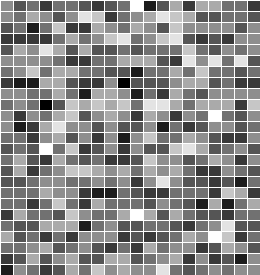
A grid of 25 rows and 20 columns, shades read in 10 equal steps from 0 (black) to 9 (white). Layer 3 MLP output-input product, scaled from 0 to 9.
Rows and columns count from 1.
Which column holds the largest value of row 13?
12
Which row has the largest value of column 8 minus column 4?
10
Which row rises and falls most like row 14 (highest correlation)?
8
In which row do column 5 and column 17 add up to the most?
11
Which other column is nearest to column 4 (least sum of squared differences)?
15
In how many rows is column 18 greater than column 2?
10
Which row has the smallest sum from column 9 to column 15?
18
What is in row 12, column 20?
4
